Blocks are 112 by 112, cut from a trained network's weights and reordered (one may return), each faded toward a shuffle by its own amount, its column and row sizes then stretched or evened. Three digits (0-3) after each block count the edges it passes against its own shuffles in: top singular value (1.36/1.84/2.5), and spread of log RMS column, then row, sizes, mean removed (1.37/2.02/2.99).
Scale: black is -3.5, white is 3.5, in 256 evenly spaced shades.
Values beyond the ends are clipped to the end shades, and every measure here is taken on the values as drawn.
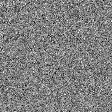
0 0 1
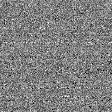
0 1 2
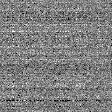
2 2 2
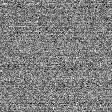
1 0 1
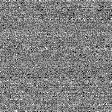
1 1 2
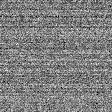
2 0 1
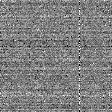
2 2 1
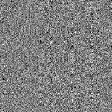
2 2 0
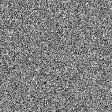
0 1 0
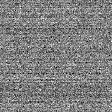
2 2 1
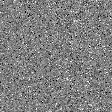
0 1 0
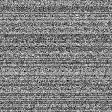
3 1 0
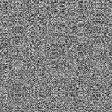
3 1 1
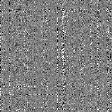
1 3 2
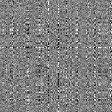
3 3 2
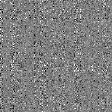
0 3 2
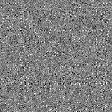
2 1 1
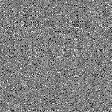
2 0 2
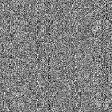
2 2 0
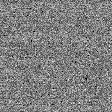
0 1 0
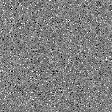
1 1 1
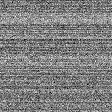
3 0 1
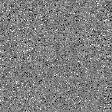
1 1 2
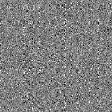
2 2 1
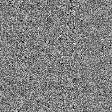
0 2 0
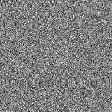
2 1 0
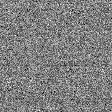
0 0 1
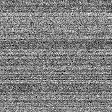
3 1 1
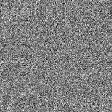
2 0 1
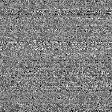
1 1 3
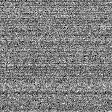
2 1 0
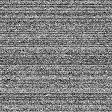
3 0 1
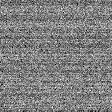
2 1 0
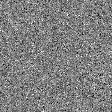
0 1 0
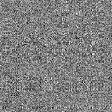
2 1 2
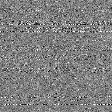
1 0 3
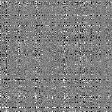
1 3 3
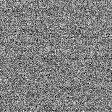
0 0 0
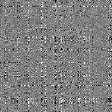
2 3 3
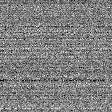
2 0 2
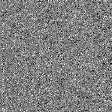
0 2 0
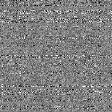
0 2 3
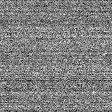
2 1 1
